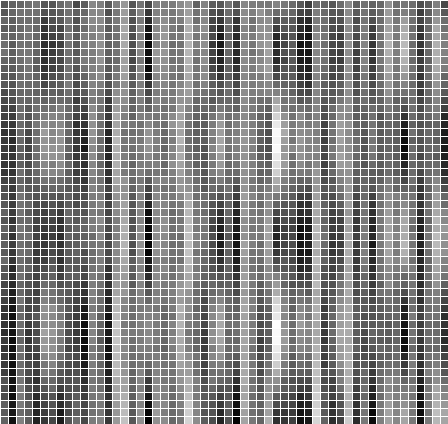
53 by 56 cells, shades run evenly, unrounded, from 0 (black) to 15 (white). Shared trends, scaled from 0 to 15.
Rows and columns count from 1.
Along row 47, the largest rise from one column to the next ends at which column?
15
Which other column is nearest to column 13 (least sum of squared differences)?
21
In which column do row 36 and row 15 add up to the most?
35
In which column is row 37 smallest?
2
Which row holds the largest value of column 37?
19
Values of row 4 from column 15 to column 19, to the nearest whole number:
7 10 5 8 1
